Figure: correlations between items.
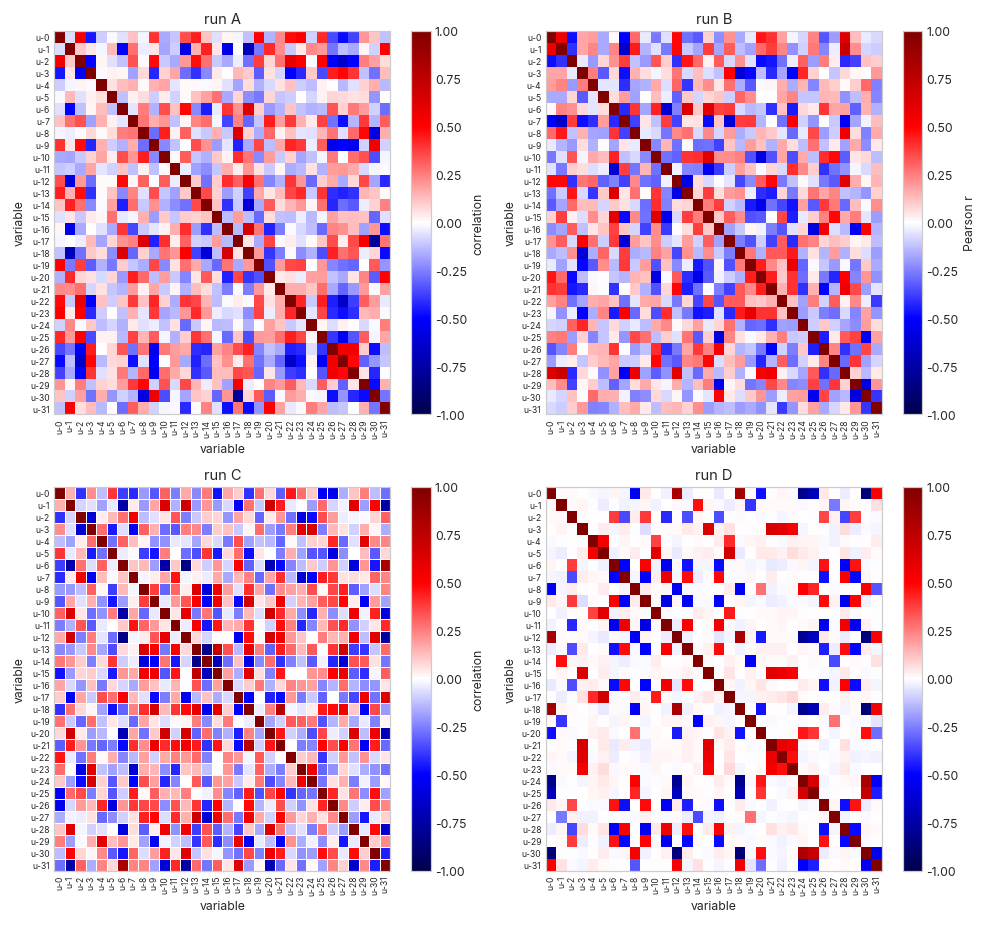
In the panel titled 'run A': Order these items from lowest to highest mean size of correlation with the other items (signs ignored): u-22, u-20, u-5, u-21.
u-5, u-21, u-20, u-22
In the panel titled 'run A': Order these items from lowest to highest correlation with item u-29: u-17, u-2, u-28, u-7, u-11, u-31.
u-11, u-28, u-31, u-2, u-7, u-17
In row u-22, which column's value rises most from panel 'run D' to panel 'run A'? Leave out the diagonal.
u-2
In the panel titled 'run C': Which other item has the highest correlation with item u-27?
u-13
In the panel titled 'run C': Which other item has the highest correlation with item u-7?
u-2
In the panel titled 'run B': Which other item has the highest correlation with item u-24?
u-3
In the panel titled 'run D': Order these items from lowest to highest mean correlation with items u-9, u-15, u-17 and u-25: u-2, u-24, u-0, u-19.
u-0, u-19, u-2, u-24
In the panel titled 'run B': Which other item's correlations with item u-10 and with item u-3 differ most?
u-18
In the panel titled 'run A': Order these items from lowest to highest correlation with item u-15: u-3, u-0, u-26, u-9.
u-9, u-0, u-3, u-26
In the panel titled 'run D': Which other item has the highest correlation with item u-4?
u-5
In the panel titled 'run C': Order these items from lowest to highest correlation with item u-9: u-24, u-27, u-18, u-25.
u-24, u-25, u-27, u-18
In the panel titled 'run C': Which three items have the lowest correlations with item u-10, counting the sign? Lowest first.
u-6, u-31, u-24
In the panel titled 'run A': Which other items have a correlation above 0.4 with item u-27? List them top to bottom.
u-3, u-26, u-28
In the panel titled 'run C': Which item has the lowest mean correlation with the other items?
u-14
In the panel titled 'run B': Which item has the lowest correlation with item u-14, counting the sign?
u-20
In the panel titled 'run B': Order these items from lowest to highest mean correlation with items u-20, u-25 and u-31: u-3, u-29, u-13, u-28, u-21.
u-13, u-3, u-29, u-21, u-28
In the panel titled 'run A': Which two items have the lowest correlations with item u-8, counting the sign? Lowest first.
u-30, u-9
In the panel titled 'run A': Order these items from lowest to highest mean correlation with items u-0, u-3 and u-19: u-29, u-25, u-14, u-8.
u-14, u-8, u-29, u-25
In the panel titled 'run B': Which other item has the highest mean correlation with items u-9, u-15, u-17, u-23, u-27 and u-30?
u-22
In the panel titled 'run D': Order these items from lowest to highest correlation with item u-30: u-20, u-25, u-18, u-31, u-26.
u-18, u-31, u-26, u-20, u-25
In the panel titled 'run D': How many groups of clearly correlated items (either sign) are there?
5
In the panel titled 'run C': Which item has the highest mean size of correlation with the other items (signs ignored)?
u-21
